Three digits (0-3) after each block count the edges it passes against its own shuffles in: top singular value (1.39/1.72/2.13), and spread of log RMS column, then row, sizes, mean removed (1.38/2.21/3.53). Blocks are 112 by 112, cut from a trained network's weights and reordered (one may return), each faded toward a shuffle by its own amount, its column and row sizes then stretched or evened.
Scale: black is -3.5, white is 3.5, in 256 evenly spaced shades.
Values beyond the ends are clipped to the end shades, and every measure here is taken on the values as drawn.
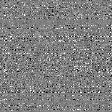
0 1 3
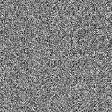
2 1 0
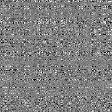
2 2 3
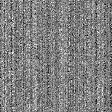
3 2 0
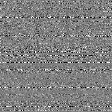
1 0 3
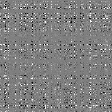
1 3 3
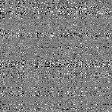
1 2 3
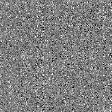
0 2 1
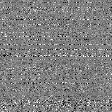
0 1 3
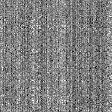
3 1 2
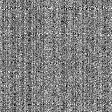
3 0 2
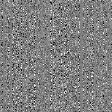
0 3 0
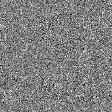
0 1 1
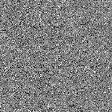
1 1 1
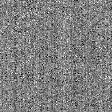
1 1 1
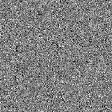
1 1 1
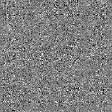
1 2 2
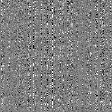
1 3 1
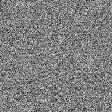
2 0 1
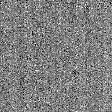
0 1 1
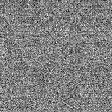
2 0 0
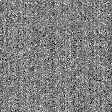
1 0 1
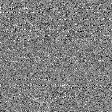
0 0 2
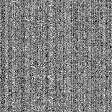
3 1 1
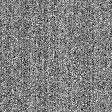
1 0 0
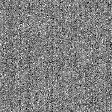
0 1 0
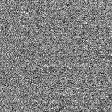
2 0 0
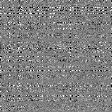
1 2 3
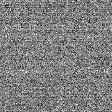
1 1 0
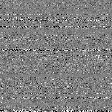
1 1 3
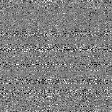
2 1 3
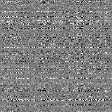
2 2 3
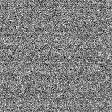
2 0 0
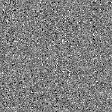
0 2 1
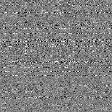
2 1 3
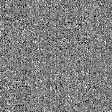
0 1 2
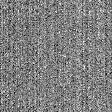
2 1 0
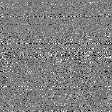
0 1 3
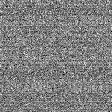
2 0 0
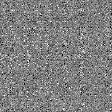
0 2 1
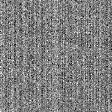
3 1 1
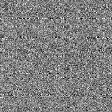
2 0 2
